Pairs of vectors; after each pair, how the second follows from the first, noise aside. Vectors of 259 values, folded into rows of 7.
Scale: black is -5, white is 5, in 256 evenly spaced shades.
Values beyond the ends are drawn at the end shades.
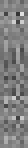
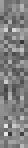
reversed.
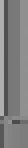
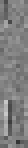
wrapped around, partly zeroed.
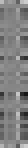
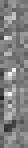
wrapped around, negated.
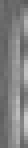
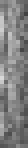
reversed.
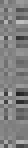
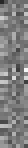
wrapped around, negated.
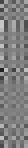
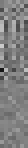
partly zeroed.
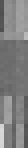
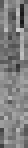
wrapped around, negated.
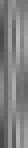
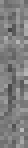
wrapped around, partly zeroed.
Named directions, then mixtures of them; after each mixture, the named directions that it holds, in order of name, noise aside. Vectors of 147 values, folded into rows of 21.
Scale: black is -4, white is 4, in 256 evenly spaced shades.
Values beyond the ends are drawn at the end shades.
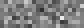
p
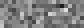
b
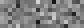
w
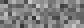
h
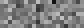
h, p, w.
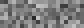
h.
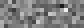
b.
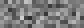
b, p.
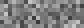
h.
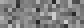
w.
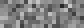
b, h, w.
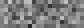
b, p.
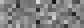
w.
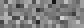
h, p, w.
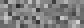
h, p, w.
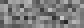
h, p, w.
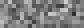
b, p, w.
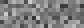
h.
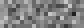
b, p, w.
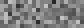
h, p, w.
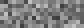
h.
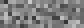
h, p.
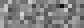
b, h.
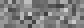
b, p.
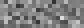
h, p, w.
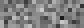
p.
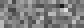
b.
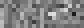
b, w.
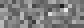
b.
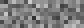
h.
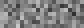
b, h, w.
